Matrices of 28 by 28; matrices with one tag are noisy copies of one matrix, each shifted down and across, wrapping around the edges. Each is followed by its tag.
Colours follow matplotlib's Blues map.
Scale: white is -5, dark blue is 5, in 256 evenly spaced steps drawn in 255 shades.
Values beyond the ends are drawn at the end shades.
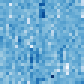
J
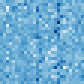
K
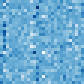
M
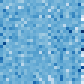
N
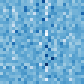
N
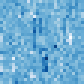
J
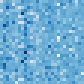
K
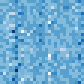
K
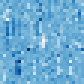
J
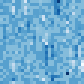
J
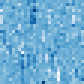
J
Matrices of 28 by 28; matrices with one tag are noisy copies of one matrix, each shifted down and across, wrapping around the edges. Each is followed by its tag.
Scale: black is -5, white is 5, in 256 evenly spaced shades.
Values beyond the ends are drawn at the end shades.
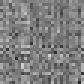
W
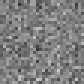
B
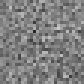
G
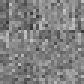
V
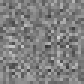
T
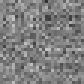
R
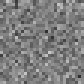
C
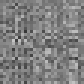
W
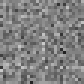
B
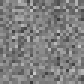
T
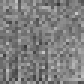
V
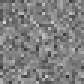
C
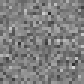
G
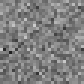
C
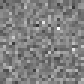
G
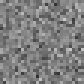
C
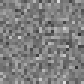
G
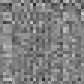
W
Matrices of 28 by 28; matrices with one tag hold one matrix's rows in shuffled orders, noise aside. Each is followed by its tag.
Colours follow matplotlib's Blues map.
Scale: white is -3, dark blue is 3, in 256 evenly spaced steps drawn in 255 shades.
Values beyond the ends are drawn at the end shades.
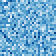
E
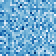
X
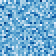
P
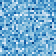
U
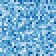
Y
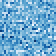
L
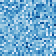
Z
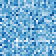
U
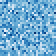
E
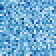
X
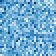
X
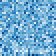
U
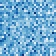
X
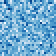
P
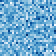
Z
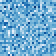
E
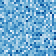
Z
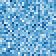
E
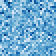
P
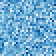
Z
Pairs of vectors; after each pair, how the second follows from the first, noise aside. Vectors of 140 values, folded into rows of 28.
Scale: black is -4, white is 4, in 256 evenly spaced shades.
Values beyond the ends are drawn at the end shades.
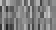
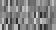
wrapped around.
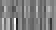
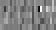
reversed, partly zeroed.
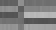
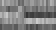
negated.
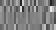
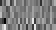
reversed, negated.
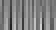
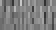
reversed, partly zeroed.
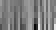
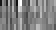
reversed, negated.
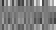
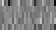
negated, partly zeroed.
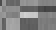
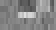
reversed, partly zeroed.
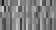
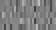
reversed, partly zeroed.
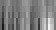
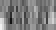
wrapped around.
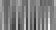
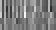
wrapped around.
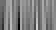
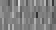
reversed, partly zeroed.
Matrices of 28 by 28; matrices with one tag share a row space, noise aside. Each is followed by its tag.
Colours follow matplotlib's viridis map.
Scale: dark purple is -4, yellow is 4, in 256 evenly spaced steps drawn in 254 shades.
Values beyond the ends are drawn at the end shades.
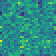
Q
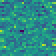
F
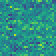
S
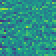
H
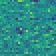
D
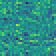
D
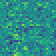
S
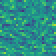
F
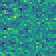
H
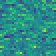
F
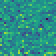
Q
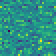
Q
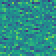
D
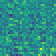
S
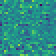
Q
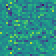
S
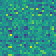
S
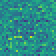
S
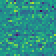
S
